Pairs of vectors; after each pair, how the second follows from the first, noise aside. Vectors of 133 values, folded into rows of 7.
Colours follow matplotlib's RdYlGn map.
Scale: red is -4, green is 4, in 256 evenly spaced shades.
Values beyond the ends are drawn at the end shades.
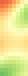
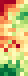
scaled up.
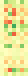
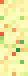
wrapped around, negated, partly zeroed.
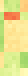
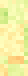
reversed, shrunk.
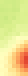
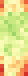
wrapped around.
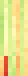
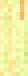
reversed, shrunk.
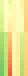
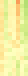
reversed, shrunk.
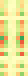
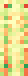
wrapped around.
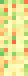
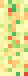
wrapped around.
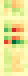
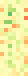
wrapped around, negated, partly zeroed.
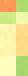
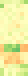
wrapped around, negated, partly zeroed.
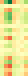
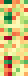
scaled up.
